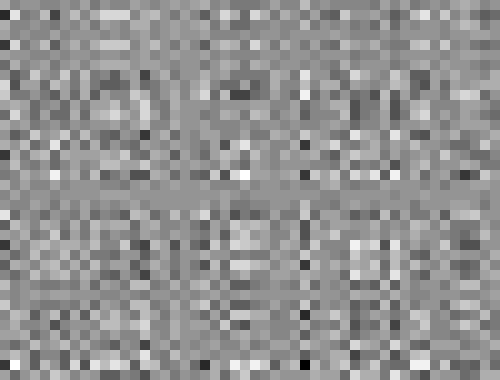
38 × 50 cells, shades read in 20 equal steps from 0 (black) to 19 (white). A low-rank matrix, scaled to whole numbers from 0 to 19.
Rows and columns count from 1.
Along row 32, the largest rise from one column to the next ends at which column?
32
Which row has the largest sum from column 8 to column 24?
2
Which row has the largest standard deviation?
37
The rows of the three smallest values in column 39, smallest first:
25, 18, 27
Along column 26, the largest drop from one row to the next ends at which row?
38
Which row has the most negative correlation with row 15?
21
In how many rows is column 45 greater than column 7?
17
